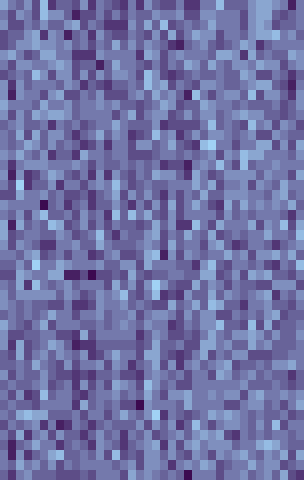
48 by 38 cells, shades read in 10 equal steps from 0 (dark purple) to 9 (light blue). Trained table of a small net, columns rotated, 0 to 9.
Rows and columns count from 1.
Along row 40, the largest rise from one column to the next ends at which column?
6
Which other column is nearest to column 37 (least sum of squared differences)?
14
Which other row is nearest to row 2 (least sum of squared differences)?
35
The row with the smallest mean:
38
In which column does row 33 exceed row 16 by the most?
28
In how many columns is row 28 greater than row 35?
13
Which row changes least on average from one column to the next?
11
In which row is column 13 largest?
24
